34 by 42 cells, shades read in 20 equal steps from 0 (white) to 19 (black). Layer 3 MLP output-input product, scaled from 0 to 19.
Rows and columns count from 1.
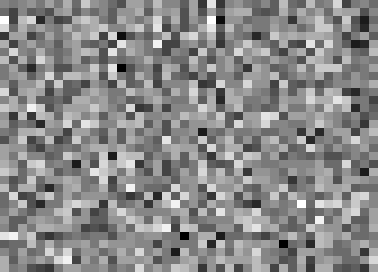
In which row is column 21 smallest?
25
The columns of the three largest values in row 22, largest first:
41, 28, 19
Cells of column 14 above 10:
9
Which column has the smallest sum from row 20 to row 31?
36
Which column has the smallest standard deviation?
26
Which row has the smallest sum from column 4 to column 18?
4
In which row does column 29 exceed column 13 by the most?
5
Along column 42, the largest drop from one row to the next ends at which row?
22
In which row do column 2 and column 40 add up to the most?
6
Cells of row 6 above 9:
21
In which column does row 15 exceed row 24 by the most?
15
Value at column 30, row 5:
12
